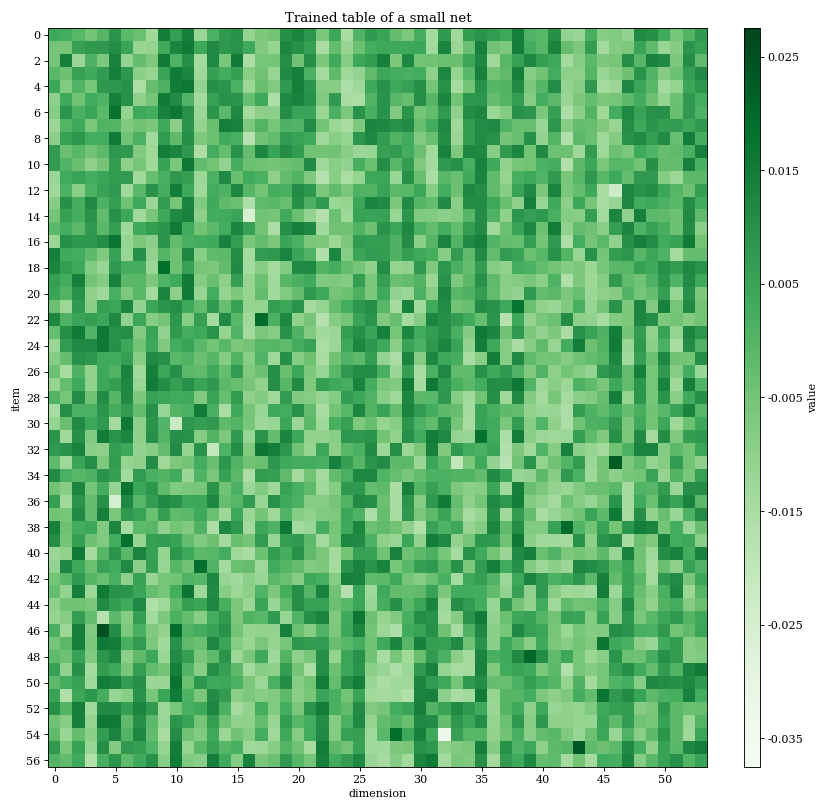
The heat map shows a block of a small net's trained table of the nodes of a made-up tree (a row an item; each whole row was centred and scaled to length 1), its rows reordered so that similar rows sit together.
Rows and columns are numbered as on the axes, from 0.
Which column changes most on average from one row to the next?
6
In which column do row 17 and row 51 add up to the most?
35
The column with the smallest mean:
16
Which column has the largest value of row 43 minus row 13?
45
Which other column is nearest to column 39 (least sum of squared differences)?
41
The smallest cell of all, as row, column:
54, 32
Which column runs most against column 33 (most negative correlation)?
39
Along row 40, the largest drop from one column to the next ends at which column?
3
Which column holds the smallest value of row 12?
46
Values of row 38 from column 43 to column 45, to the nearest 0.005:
0 -0.005 0.005
